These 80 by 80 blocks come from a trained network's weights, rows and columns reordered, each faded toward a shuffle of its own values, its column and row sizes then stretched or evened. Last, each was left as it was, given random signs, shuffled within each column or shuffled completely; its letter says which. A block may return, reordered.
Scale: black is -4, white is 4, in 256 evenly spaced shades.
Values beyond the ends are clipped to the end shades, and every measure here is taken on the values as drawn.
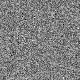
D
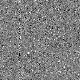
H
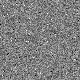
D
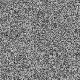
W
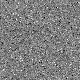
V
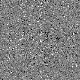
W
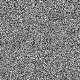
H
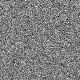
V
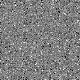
W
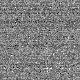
W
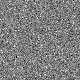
V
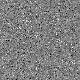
D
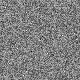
V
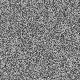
V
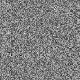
W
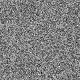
V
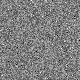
V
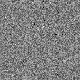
W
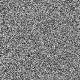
W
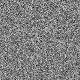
D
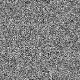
W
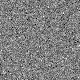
V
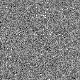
H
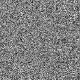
W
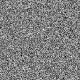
W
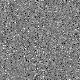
D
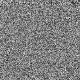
H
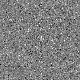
D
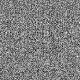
W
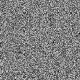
W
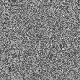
W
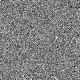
V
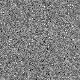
D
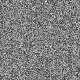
D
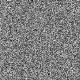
H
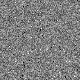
H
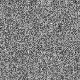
W
